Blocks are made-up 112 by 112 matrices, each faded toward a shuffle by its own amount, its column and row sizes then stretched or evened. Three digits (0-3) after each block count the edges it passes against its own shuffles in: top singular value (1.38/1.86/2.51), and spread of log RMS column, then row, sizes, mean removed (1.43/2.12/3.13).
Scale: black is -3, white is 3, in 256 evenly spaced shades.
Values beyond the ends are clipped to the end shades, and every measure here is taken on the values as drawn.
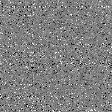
1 1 2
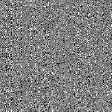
2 3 0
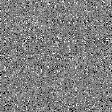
1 2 2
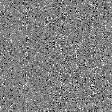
1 2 0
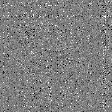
0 2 1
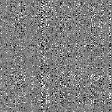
2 3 2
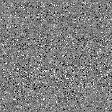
0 1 2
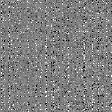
2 3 2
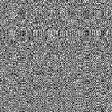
3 1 1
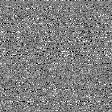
1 0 3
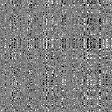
3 3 2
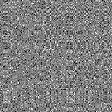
3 1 0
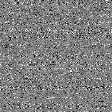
0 0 3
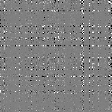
3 3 3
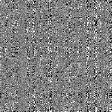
2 3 2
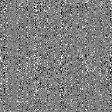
1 3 2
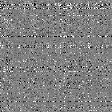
2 2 3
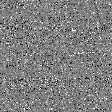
1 0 2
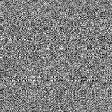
3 0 2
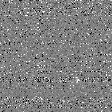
1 1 3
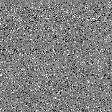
1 0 2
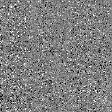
0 2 1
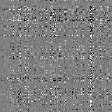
2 3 3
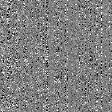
1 3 0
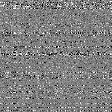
2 1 3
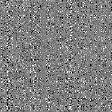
2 3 2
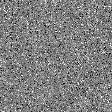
0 1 0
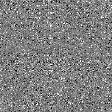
1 1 2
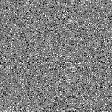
2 0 1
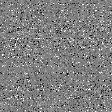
1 1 2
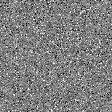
1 0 0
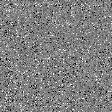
0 1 1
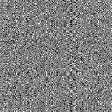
3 2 0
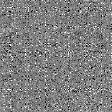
2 2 2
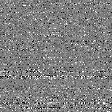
2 0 3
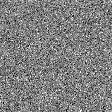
1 0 0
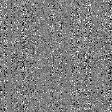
0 3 1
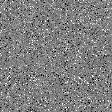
0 1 1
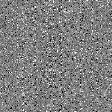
2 2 0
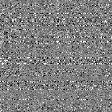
2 1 3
